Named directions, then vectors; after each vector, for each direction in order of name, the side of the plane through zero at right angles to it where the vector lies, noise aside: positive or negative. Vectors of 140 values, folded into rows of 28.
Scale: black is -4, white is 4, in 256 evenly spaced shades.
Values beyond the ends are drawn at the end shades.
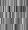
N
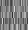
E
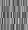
negative, negative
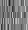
negative, negative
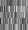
positive, negative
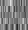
negative, positive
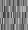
negative, negative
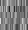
negative, positive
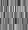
positive, negative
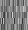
negative, negative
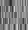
positive, negative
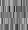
negative, positive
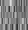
negative, positive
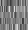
positive, negative
